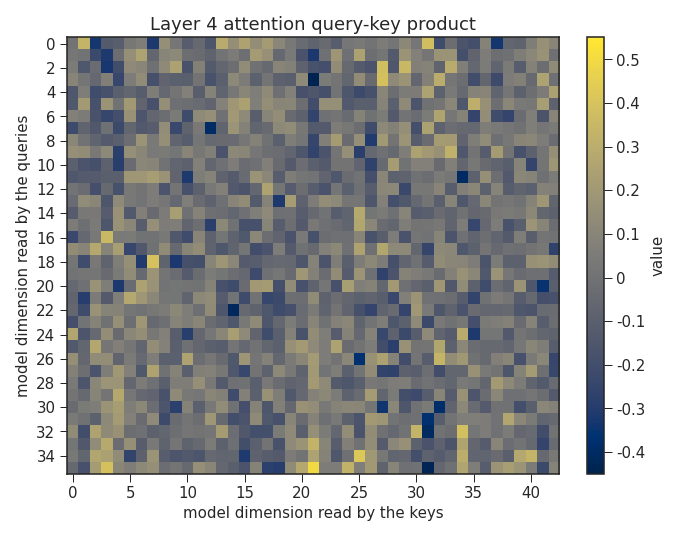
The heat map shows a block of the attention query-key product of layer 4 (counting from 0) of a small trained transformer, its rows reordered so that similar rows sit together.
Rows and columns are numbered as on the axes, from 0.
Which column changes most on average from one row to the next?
32
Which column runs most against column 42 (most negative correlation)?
22
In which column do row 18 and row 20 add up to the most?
7
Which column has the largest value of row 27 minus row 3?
21
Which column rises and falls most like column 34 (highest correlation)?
26
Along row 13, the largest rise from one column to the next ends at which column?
19
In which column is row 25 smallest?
28
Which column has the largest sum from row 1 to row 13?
27
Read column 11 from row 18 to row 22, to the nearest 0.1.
-0.2 0 0 0.1 0
